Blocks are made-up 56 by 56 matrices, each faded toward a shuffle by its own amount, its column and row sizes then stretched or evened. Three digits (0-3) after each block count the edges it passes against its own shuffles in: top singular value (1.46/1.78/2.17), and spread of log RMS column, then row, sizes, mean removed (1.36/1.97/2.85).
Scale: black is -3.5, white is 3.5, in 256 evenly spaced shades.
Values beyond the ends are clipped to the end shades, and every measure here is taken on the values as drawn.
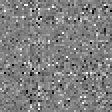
1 1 1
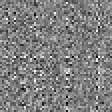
2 2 1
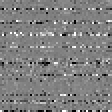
3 1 3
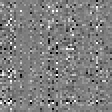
2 3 2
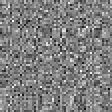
3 1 0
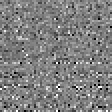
2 1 2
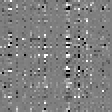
3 3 2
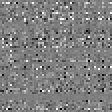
1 2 3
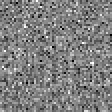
1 0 0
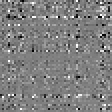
0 2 3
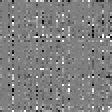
1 3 2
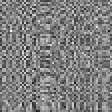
3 2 0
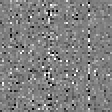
1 2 1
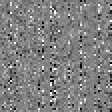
0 3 0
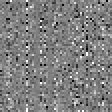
1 3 0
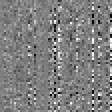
3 3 1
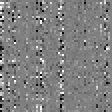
2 3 1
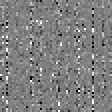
1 3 0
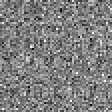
2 0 0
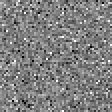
0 0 0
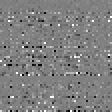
0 1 3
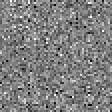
0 1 0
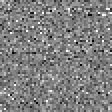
0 0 1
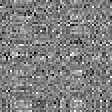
3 0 2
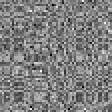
3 0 0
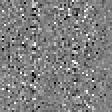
1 2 0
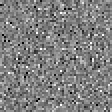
1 0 0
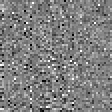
2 2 0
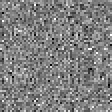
2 0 1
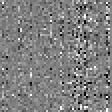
0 3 1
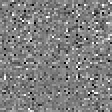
1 2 2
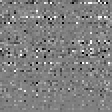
0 1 3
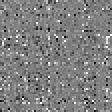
1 2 2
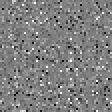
0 1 1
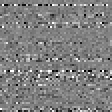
2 0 3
